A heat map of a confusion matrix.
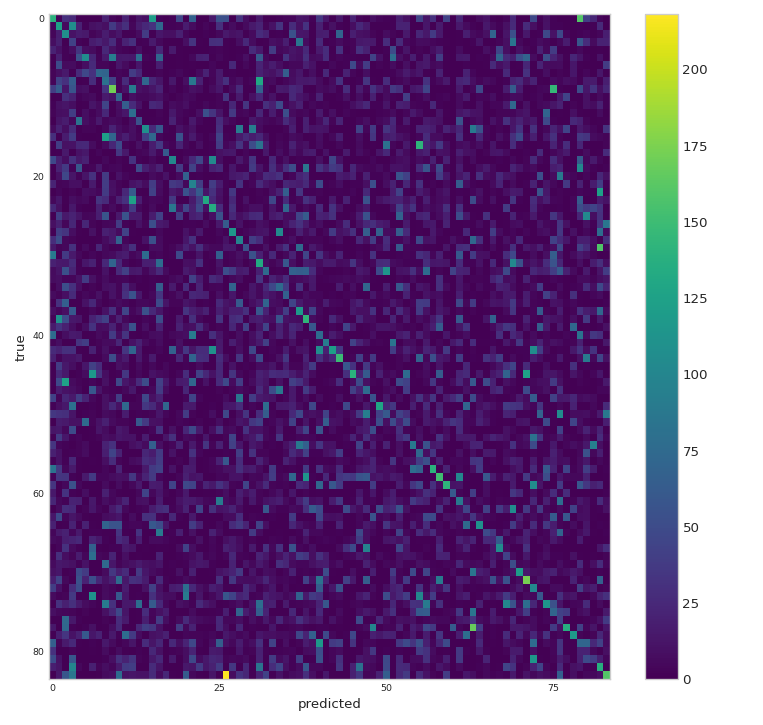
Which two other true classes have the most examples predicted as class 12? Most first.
23, 9
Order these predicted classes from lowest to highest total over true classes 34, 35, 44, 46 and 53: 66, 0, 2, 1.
0, 66, 1, 2
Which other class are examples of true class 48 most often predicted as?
28
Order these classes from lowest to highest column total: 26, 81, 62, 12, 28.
81, 62, 26, 12, 28
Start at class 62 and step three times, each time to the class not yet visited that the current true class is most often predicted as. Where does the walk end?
31
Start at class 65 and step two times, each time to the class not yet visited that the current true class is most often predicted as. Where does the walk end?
55
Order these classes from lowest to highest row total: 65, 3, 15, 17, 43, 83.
17, 65, 3, 15, 43, 83
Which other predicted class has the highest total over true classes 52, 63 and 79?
40
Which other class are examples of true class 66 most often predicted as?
67
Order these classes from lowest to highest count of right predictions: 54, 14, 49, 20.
20, 54, 14, 49
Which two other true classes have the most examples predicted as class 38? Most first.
58, 19
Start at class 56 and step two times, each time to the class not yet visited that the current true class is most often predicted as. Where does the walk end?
83
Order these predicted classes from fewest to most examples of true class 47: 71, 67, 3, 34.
3, 67, 71, 34
